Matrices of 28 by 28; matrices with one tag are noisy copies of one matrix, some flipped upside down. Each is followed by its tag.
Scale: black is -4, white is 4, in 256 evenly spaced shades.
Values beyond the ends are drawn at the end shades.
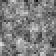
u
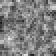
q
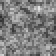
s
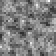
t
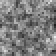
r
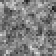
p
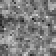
q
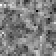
p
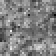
s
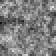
q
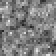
t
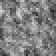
u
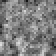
u
